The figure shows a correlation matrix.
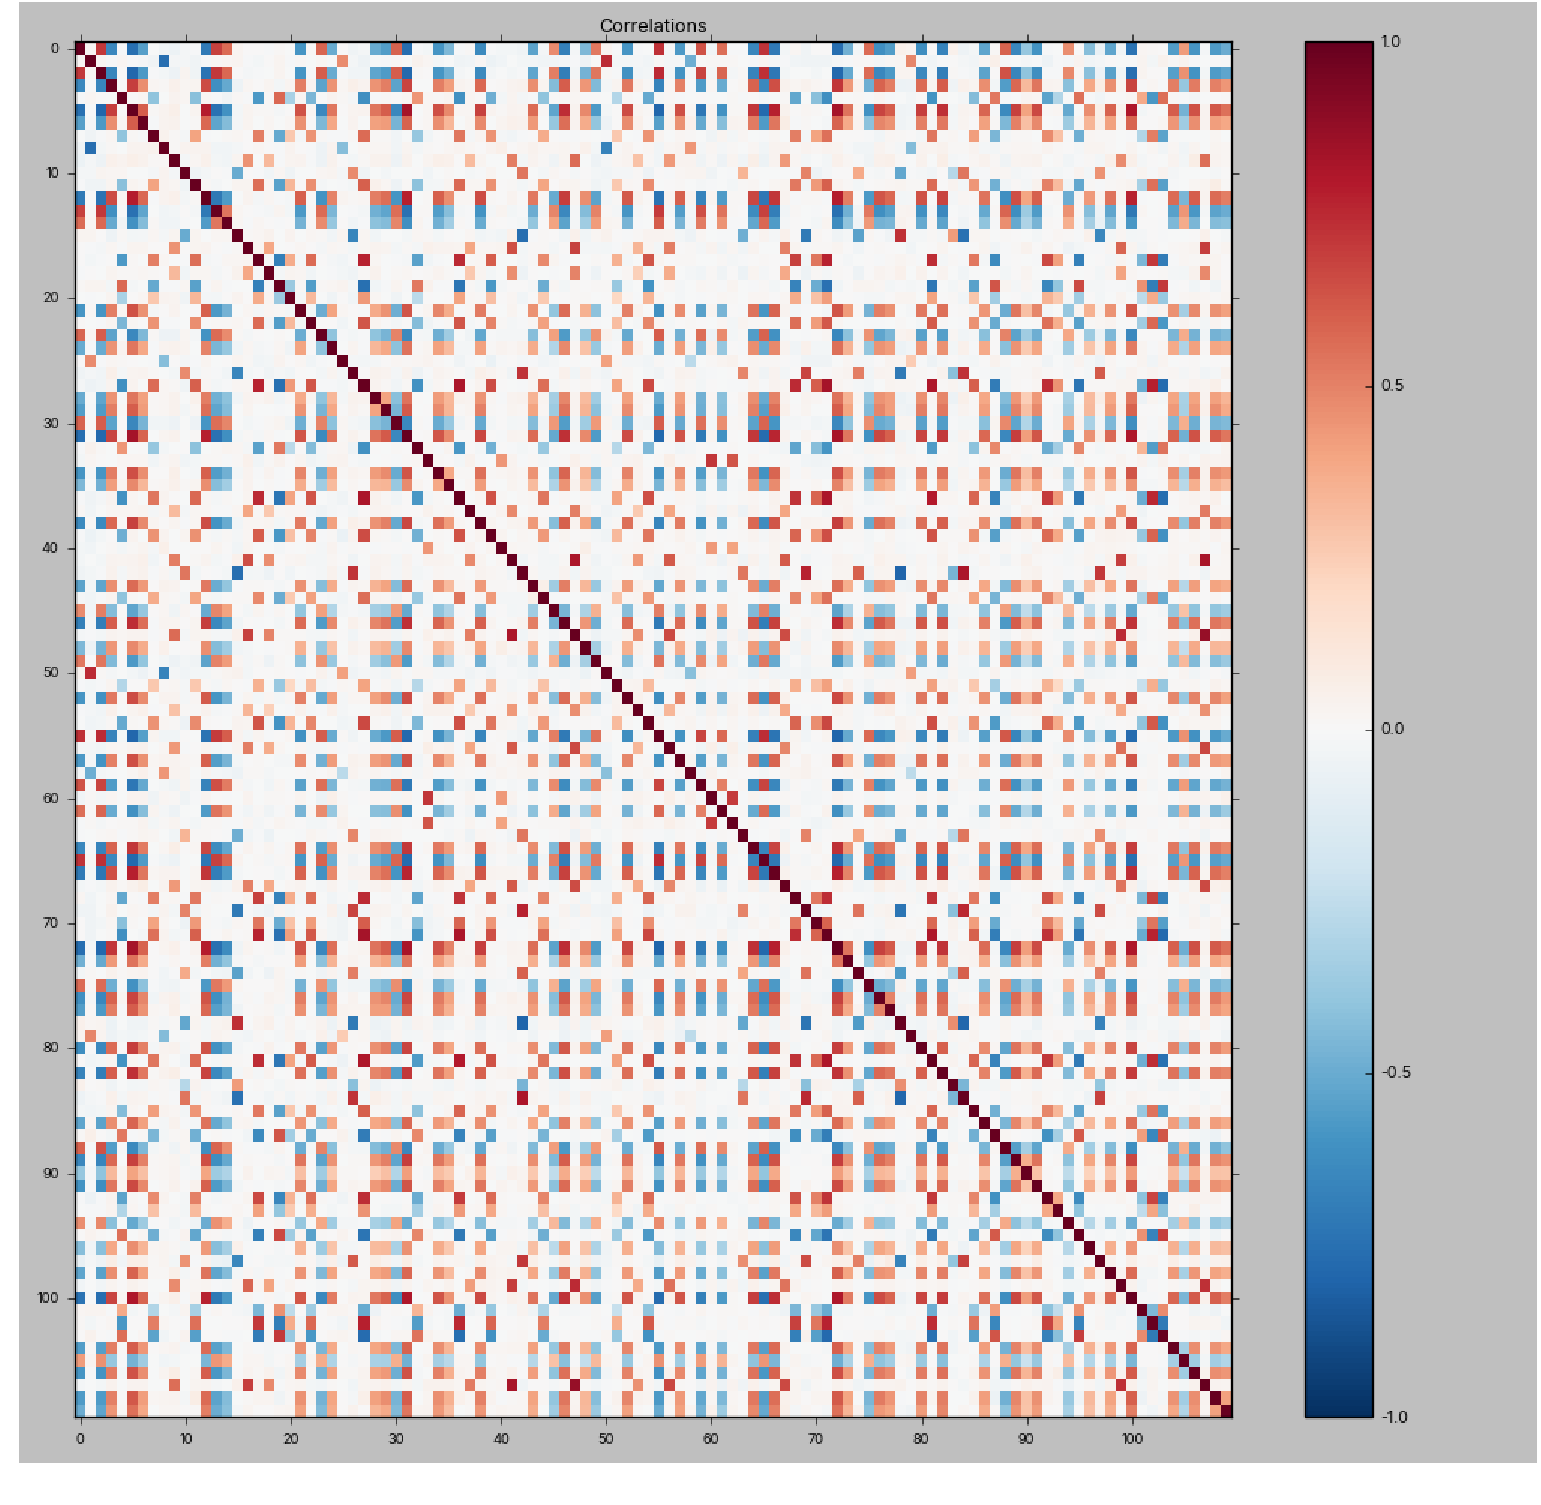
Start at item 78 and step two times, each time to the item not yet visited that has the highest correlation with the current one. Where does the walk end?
83
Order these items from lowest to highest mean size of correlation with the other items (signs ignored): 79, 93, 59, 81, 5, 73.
79, 93, 81, 73, 59, 5
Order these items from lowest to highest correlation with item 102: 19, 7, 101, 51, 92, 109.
19, 101, 109, 51, 7, 92
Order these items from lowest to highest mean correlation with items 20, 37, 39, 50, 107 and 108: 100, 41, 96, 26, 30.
30, 26, 96, 100, 41
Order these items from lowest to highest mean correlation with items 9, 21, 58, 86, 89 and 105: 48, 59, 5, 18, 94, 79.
59, 94, 79, 18, 48, 5
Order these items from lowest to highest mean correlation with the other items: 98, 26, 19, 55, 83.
55, 19, 83, 26, 98
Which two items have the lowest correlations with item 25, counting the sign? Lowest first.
8, 58
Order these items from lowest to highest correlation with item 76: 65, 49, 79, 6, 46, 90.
65, 49, 79, 90, 6, 46
